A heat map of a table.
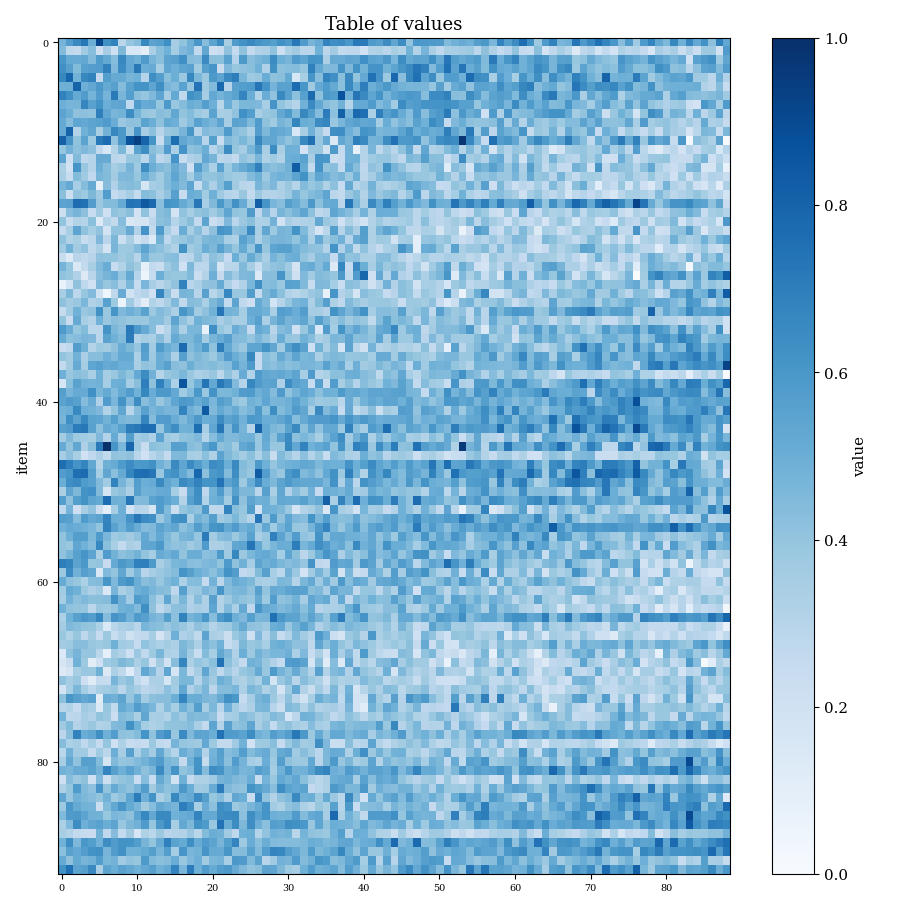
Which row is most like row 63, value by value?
37
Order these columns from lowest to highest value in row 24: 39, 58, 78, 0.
0, 58, 39, 78
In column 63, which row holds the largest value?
89
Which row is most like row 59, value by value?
73
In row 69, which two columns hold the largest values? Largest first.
21, 16
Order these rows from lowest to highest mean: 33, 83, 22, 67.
22, 67, 33, 83
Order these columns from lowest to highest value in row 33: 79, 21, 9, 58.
58, 21, 79, 9
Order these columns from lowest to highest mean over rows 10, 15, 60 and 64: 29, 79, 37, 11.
79, 11, 29, 37
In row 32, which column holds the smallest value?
19
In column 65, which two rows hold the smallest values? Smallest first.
74, 12
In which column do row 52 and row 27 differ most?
88
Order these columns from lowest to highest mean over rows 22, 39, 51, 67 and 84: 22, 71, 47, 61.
22, 47, 61, 71
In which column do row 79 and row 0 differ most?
5
